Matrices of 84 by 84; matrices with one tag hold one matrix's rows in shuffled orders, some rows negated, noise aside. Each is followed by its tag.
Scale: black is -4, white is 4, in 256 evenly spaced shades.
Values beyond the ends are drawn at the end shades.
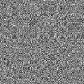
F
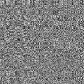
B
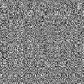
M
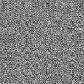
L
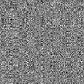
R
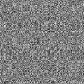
F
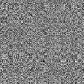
M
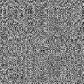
M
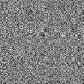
M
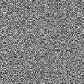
M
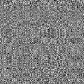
F
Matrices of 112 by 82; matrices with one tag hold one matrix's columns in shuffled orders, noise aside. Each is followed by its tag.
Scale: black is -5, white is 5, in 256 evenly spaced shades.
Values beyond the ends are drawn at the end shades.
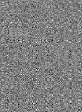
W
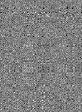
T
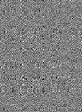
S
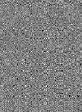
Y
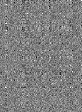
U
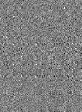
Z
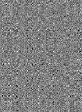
Y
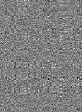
S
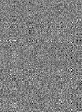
W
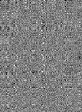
U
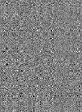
Y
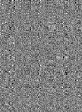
U
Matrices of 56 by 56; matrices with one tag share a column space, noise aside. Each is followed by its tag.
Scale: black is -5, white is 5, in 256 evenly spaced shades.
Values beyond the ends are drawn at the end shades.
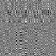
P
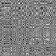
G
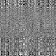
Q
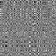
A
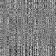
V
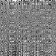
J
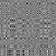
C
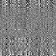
Q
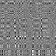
C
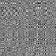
G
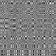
C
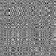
G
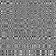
C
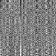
V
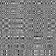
C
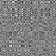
A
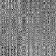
V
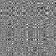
G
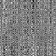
V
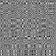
C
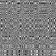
C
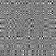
C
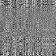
Q
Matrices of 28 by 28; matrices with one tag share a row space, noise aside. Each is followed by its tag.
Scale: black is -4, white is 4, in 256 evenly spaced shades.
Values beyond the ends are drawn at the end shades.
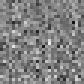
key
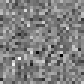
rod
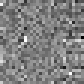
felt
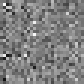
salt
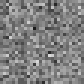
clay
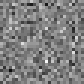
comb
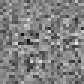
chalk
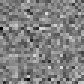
chalk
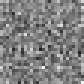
rod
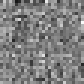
rod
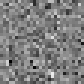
clay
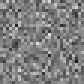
key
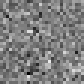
chalk
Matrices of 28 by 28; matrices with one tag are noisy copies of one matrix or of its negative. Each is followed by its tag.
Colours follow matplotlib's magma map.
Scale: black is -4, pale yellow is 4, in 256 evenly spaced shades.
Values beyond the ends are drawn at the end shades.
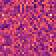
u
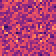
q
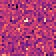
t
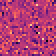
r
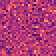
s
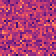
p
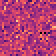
q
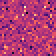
u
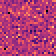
r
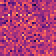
s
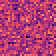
t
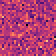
t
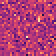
t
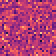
q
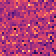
r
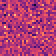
s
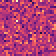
q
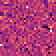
u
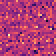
r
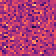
s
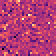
s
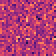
t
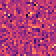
s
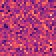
u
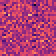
s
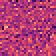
q
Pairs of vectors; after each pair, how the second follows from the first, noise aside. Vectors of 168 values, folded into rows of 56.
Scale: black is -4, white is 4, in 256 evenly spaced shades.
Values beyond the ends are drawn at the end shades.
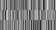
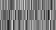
reversed, negated.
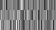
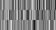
reversed, negated.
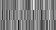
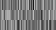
sign-scrambled.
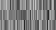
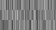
wrapped around, shrunk.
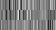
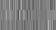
negated, shrunk.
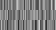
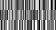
negated, scaled up.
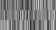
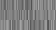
shrunk.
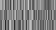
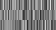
reversed, negated.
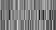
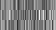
negated.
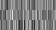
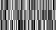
scaled up.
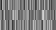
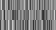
negated.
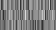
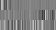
negated, partly zeroed.
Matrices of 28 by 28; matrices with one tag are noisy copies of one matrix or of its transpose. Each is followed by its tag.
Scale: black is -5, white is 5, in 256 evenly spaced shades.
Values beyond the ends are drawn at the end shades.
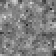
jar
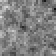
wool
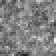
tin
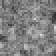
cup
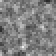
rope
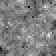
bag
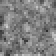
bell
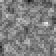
rope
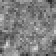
bag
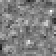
rope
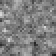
jar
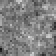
bag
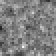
rope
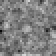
bell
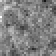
wool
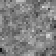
bag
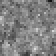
bag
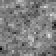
bag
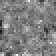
bell
